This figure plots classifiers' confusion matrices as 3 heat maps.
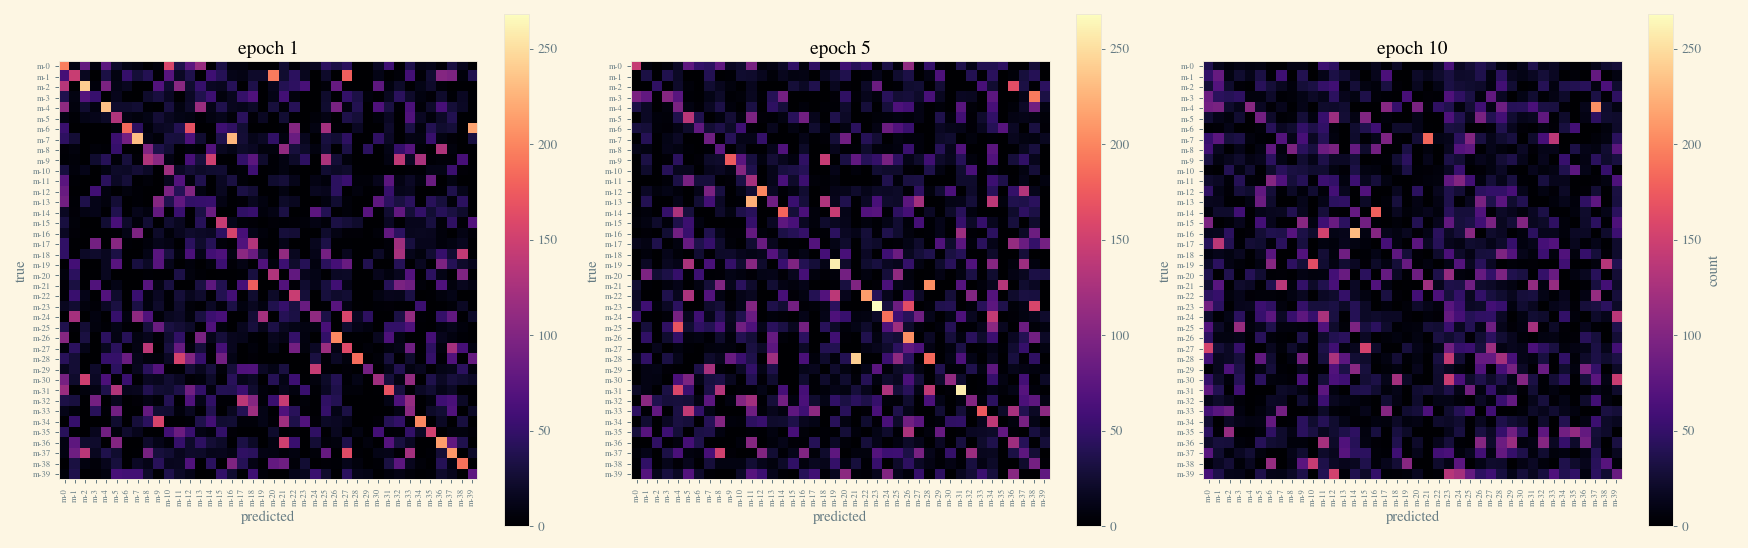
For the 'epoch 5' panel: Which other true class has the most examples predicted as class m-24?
m-31
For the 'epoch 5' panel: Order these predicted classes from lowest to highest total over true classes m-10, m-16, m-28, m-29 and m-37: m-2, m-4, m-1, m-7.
m-2, m-1, m-4, m-7
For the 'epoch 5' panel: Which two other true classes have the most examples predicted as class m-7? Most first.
m-29, m-12
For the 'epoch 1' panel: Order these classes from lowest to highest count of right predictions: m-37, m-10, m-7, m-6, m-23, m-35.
m-23, m-10, m-35, m-6, m-37, m-7
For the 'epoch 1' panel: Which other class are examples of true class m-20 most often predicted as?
m-38
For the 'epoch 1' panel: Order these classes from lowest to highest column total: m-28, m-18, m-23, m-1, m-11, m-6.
m-28, m-23, m-6, m-1, m-11, m-18
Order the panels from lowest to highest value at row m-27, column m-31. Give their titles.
epoch 1, epoch 5, epoch 10
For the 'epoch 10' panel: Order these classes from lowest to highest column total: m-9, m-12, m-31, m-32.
m-31, m-32, m-9, m-12
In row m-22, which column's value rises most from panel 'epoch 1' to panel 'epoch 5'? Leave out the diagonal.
m-19
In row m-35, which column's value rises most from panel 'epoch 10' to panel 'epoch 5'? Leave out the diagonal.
m-26
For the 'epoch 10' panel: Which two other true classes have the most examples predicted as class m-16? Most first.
m-14, m-8
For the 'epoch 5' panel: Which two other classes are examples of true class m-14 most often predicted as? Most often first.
m-19, m-4
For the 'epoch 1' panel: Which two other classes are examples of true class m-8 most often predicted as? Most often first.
m-36, m-21
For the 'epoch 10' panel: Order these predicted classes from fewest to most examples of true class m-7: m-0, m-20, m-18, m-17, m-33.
m-18, m-20, m-0, m-17, m-33
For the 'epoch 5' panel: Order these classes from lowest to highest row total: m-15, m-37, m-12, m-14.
m-15, m-12, m-14, m-37
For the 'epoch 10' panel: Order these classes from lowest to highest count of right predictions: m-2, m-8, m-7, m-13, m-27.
m-2, m-13, m-7, m-8, m-27
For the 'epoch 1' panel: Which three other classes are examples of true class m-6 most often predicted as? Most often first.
m-39, m-12, m-25
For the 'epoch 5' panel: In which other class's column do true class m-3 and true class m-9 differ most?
m-38
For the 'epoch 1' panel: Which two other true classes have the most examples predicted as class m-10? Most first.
m-0, m-12
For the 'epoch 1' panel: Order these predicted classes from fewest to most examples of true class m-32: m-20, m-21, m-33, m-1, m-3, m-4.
m-4, m-1, m-20, m-3, m-33, m-21
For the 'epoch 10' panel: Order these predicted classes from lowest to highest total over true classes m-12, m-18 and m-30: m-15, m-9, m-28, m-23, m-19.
m-19, m-15, m-9, m-28, m-23
